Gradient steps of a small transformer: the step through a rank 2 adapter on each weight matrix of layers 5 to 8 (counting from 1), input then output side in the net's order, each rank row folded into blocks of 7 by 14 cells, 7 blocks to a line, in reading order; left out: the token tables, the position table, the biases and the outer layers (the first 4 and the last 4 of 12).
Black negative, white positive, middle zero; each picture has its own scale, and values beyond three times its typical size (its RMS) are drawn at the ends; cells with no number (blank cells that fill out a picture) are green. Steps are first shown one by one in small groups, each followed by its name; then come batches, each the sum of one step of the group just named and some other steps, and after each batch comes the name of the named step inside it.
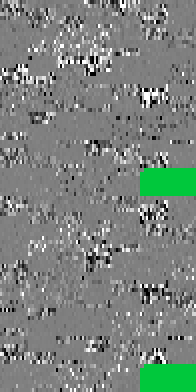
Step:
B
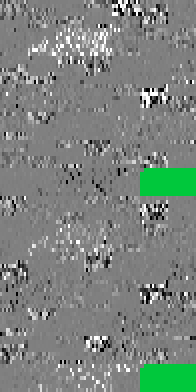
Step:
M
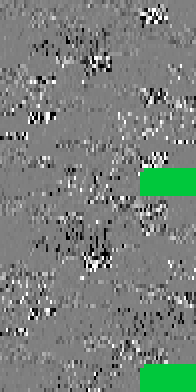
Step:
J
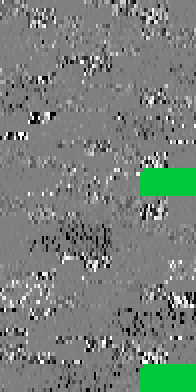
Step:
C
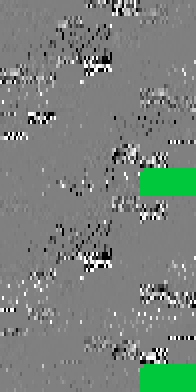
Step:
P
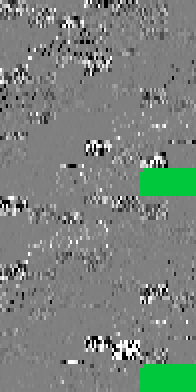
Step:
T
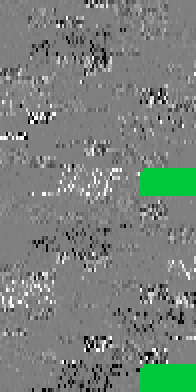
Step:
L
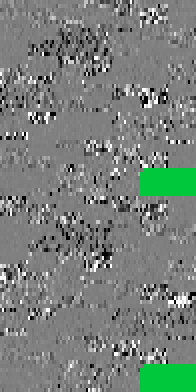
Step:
J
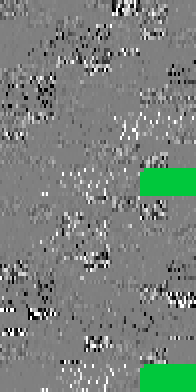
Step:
P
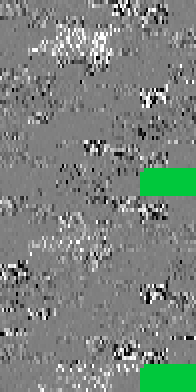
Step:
M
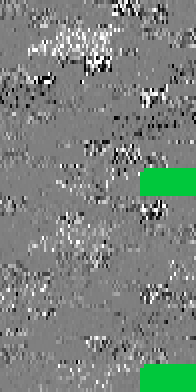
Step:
M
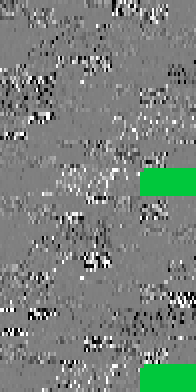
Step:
C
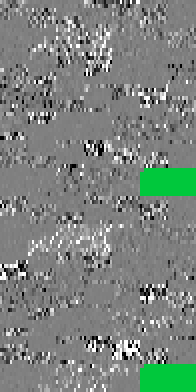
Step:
T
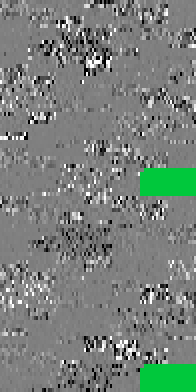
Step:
L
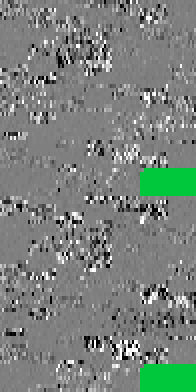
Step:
T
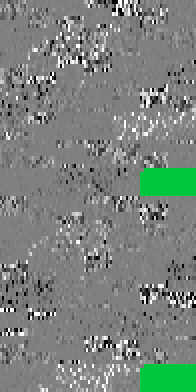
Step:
M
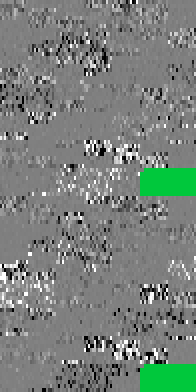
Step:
L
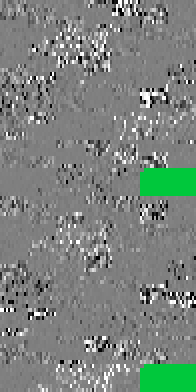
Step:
M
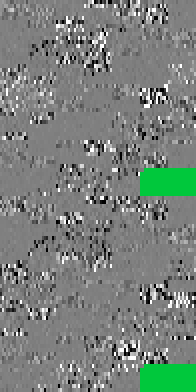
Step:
L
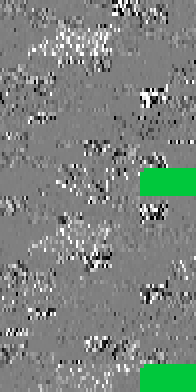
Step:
M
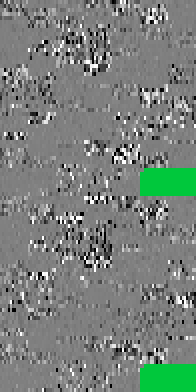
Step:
B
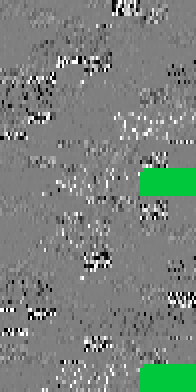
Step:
J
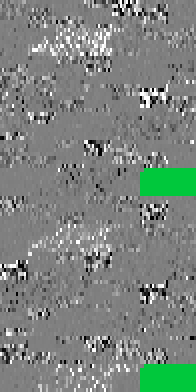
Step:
M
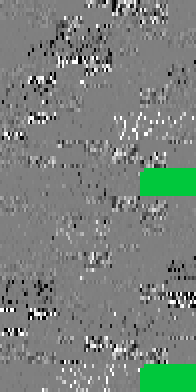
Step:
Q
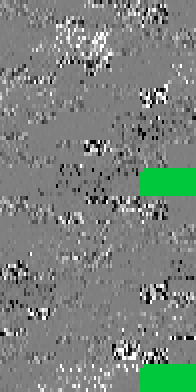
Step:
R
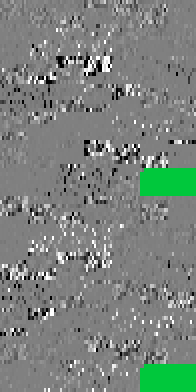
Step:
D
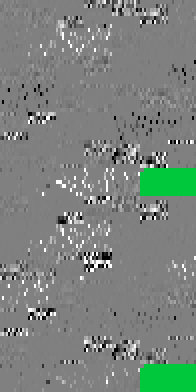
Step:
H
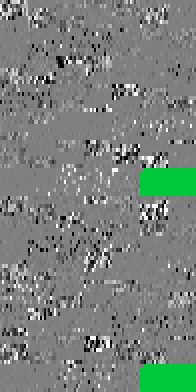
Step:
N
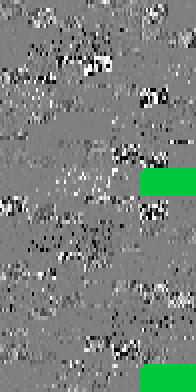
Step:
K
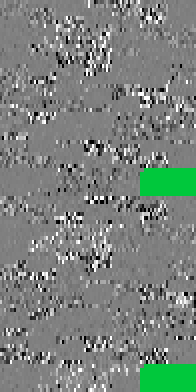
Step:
D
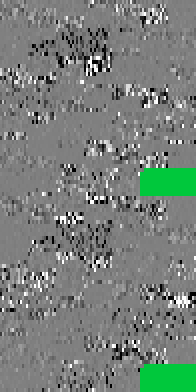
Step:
D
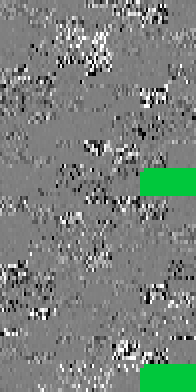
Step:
R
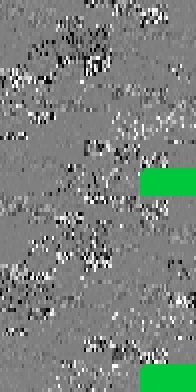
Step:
D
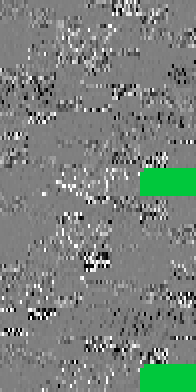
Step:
H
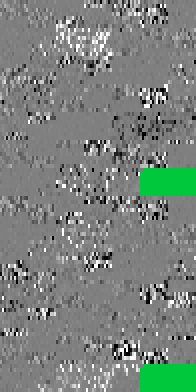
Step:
R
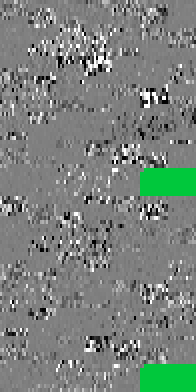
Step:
K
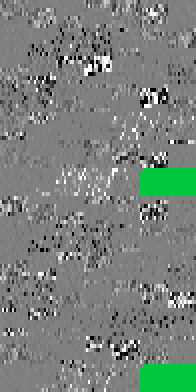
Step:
K
